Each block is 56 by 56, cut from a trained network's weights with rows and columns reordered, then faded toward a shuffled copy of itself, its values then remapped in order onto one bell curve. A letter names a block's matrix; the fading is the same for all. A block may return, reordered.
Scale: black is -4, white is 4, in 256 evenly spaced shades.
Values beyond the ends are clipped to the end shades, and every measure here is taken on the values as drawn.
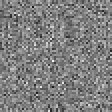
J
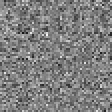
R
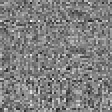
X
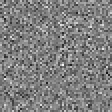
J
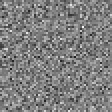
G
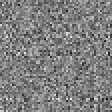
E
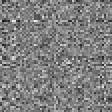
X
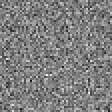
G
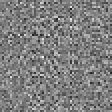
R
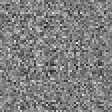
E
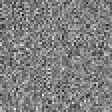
J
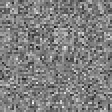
J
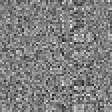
R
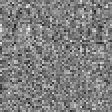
J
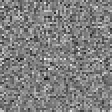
E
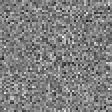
J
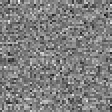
J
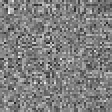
R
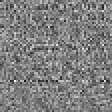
X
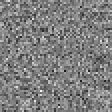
G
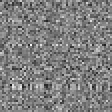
X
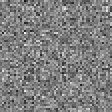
G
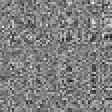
R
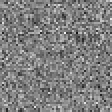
G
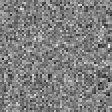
E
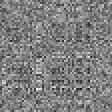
X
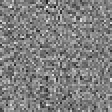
G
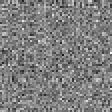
R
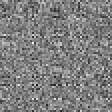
X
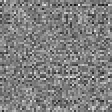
X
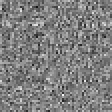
E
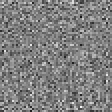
R
